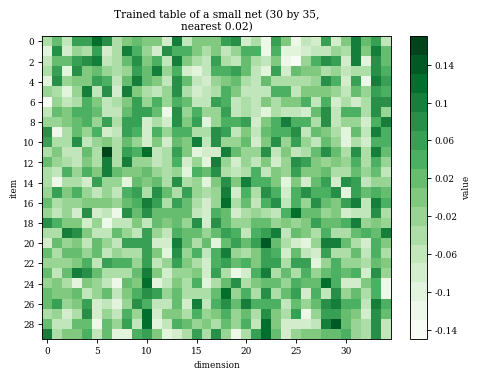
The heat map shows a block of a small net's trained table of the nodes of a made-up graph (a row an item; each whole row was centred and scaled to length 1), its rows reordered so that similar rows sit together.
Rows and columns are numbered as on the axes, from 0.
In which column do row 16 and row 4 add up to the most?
33
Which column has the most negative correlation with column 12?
28
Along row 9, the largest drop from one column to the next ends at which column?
1
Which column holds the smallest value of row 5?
2
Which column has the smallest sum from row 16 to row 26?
16
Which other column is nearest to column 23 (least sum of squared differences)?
3
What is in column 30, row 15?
-0.1
